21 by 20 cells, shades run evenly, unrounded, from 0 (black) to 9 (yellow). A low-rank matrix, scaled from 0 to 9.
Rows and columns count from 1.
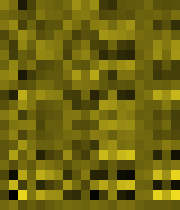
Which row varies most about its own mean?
20
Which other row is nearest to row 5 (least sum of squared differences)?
17
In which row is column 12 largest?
16
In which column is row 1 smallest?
3
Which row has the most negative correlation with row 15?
1
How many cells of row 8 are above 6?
2
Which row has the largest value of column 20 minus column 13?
18
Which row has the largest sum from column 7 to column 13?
19
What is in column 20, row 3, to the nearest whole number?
2
